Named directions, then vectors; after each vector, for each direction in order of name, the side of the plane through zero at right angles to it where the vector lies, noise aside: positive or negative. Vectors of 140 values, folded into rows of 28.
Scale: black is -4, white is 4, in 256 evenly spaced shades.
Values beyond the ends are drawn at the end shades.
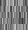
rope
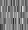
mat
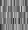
positive, positive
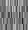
negative, positive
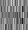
negative, positive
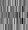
negative, positive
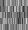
negative, positive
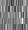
positive, negative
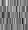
negative, positive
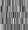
negative, negative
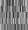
negative, negative
